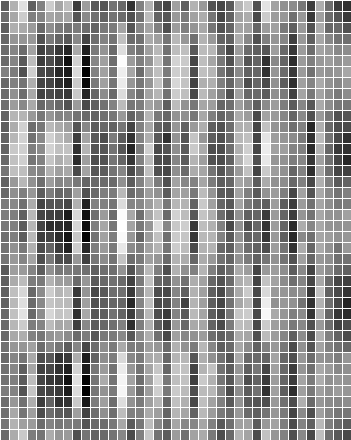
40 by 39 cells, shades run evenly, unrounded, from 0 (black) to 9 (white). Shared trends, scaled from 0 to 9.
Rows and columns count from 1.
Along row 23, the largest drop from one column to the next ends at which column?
10
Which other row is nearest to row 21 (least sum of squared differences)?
35
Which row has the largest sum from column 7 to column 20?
21
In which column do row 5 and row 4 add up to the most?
14
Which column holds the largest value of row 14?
30
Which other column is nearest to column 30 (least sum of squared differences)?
6
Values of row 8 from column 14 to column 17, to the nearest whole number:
8 5 4 5
